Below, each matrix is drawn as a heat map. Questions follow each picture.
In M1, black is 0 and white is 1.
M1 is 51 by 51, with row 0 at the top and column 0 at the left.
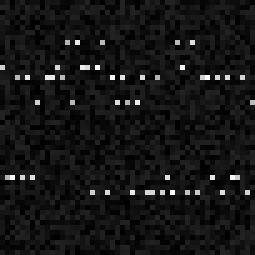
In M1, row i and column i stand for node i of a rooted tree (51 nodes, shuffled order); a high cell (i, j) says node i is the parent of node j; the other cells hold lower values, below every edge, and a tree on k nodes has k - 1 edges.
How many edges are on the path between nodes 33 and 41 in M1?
4
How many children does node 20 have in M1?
6
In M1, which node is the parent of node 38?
8
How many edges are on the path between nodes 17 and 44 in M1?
4
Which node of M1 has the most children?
15
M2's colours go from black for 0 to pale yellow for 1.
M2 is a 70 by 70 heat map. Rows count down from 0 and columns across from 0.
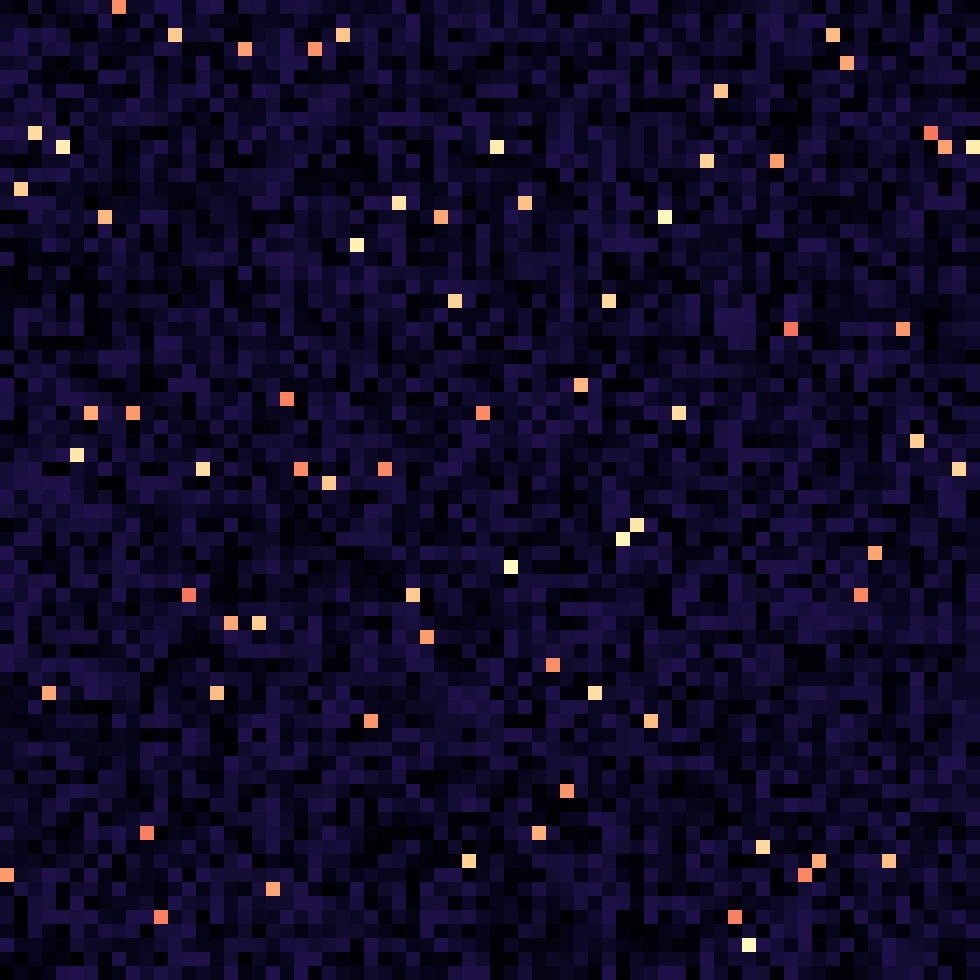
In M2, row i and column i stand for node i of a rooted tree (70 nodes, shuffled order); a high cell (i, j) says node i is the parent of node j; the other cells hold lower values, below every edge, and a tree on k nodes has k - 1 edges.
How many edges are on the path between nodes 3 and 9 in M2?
4
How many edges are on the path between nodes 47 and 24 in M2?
7
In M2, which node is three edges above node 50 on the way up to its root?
31
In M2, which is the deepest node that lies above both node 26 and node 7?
49
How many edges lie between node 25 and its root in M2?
3
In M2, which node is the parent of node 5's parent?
21
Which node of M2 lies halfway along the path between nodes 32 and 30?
14
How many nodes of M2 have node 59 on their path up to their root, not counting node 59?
12
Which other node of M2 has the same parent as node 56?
64
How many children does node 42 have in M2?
3
